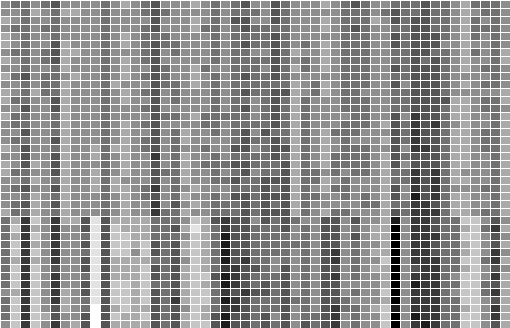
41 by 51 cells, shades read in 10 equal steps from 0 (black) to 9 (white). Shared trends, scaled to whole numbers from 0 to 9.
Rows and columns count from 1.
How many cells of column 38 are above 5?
6
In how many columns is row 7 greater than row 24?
13
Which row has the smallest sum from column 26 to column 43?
41
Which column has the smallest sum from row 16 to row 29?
42
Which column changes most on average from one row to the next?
2
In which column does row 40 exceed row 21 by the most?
10
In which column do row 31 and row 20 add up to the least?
40
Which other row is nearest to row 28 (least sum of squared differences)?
30
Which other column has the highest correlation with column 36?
51
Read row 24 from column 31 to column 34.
4 5 6 4
